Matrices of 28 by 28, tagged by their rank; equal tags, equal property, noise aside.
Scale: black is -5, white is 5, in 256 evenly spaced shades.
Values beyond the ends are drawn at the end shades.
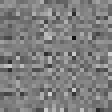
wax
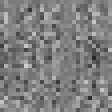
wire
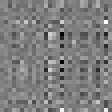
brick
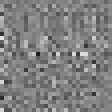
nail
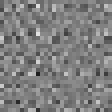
brick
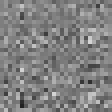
wire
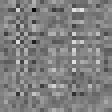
brick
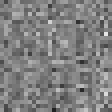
wire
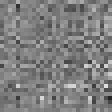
wax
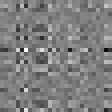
brick
